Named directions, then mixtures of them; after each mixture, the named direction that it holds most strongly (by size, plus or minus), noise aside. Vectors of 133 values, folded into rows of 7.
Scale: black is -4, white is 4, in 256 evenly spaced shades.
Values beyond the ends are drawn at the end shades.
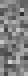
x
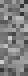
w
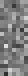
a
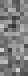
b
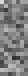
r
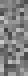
x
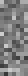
a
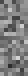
b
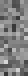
b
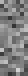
b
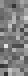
a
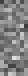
r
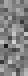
w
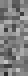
b
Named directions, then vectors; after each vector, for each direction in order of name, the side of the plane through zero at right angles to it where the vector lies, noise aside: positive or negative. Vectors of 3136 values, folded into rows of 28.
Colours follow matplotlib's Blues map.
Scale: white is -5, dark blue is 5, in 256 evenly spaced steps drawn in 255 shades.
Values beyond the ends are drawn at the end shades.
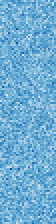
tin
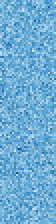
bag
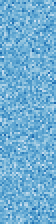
negative, positive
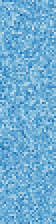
positive, positive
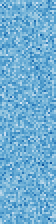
positive, negative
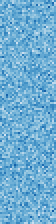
positive, negative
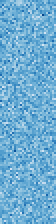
negative, negative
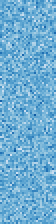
negative, negative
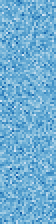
positive, positive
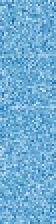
negative, positive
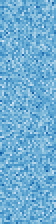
negative, negative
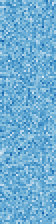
positive, positive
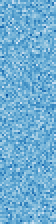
positive, negative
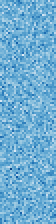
positive, positive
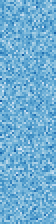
negative, negative
